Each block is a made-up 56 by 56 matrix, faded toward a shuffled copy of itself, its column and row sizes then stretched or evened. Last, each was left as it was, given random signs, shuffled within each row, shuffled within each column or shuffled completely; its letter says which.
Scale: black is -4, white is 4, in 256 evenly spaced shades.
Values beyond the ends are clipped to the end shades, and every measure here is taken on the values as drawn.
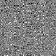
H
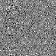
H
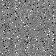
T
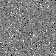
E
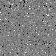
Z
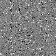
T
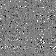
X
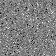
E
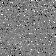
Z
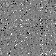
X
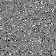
Z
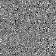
H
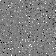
T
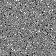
E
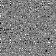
H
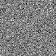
H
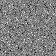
E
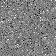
E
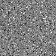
T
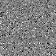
X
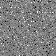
Z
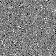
E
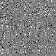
H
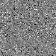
X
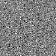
X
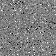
Z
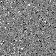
E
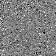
T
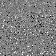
Z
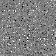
X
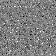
Z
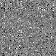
H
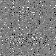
X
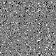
X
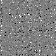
X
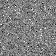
E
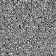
Z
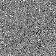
T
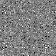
X
